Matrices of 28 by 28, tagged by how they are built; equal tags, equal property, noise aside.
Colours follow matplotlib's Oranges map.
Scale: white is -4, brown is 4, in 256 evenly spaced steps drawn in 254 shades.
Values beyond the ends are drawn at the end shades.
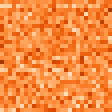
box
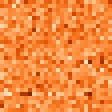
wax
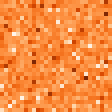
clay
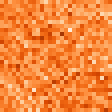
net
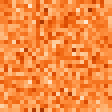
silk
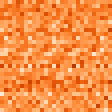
box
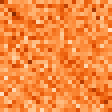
net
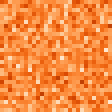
box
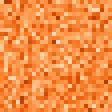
silk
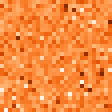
clay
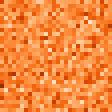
silk
